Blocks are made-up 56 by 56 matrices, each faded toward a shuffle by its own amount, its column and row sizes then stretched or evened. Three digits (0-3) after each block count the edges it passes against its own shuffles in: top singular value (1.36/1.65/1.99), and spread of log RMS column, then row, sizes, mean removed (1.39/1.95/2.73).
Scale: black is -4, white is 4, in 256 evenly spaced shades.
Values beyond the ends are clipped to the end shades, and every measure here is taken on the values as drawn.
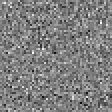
1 1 1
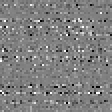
1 1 3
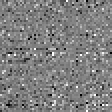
2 2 2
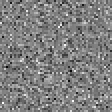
2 0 0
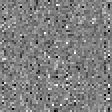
2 2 1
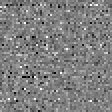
0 0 2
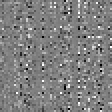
2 3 2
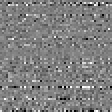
3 0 3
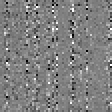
2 3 0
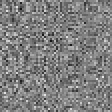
3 2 0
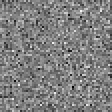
0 0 1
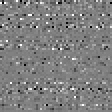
1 0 3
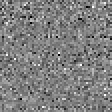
0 1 2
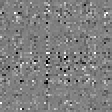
1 2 2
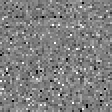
0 0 1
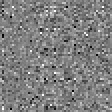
2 1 1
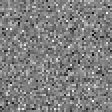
1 0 0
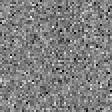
1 0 0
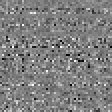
0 1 3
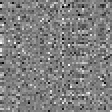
3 2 1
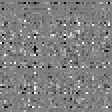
0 2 3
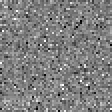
0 0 0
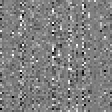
2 3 0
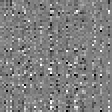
3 3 1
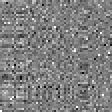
3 0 0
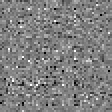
2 1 2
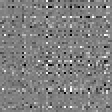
3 2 3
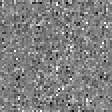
0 2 1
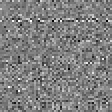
3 1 2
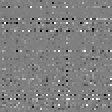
2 1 3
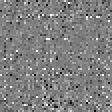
1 1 2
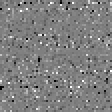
0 0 2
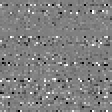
0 0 3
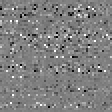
1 1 3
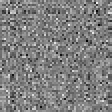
3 0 1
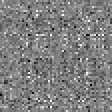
2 1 1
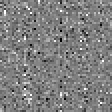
0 2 1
